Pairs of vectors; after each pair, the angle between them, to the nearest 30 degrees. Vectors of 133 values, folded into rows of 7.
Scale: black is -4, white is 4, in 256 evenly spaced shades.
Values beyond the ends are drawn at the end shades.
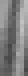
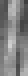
150 degrees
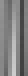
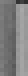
120 degrees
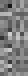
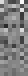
90 degrees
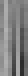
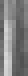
60 degrees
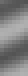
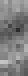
150 degrees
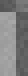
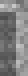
150 degrees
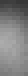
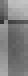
120 degrees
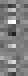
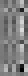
90 degrees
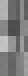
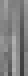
90 degrees
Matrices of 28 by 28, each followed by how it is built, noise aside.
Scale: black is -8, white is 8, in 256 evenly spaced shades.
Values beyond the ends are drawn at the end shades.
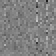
uneven columns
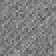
Hankel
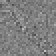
banded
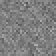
Toeplitz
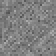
Hankel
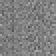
repeating rows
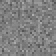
noise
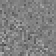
lower triangular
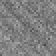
Toeplitz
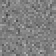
noise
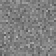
noise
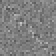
banded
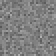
noise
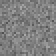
noise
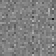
uneven columns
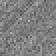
Hankel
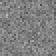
noise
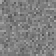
noise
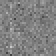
uneven columns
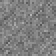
Hankel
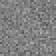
noise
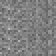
repeating rows
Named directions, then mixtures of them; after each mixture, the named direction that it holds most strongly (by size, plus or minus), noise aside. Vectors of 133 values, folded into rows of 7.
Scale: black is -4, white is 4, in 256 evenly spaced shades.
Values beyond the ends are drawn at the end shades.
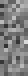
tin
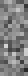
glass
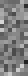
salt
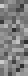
tin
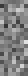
tin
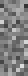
salt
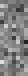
tin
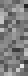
salt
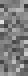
salt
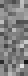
salt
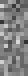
tin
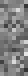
glass
